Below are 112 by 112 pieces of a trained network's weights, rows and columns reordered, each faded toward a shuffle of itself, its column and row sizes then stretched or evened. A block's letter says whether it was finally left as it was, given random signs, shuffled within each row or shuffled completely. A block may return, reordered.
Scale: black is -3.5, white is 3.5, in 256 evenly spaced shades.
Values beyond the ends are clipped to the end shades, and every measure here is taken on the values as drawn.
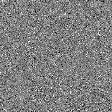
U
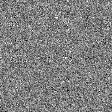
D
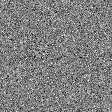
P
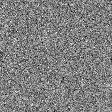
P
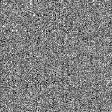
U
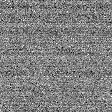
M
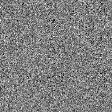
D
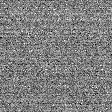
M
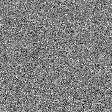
M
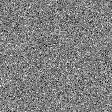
P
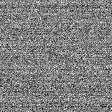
M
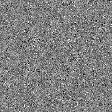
D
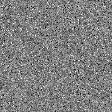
D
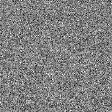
D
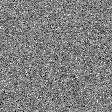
P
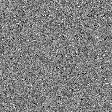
M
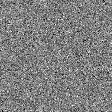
M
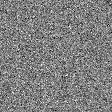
P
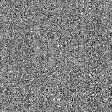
U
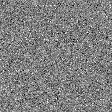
M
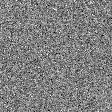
P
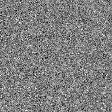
D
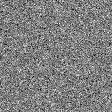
P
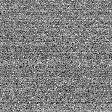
M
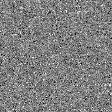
D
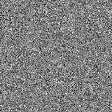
U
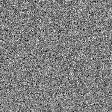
M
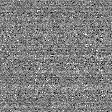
U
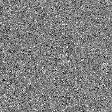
D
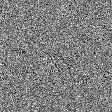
M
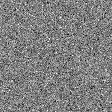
P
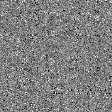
U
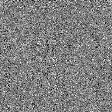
D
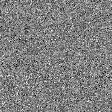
M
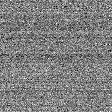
M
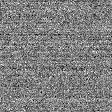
M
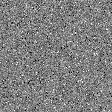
P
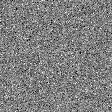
P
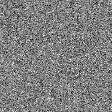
D
